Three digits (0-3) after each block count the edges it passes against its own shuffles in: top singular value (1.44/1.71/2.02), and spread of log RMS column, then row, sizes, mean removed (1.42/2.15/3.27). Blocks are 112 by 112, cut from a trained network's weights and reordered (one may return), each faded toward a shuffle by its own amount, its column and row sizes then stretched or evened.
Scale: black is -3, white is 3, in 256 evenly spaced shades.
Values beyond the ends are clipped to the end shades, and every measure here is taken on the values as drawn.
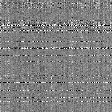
3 1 3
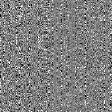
2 3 0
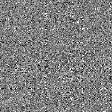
1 2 2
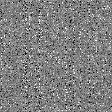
0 2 0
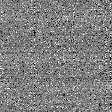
1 1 0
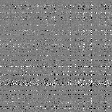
2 2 3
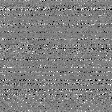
1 0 3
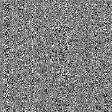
0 3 1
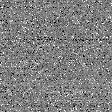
0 0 1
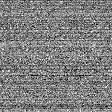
3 0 1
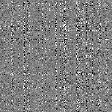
1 3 2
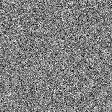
0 0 0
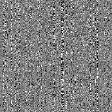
2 3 1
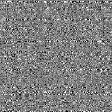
2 1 3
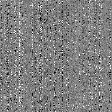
1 3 0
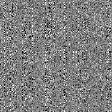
1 3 1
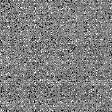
1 2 1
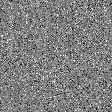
0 0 0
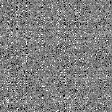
1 2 0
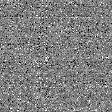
0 1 1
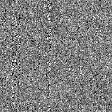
1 2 0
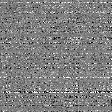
2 1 3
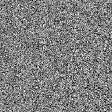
1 1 0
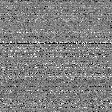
3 0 3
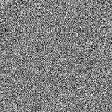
2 1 0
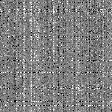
3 2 2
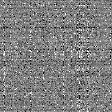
2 2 1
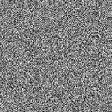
3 1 0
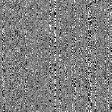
2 3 0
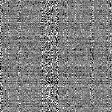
3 3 0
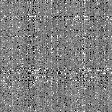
2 2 2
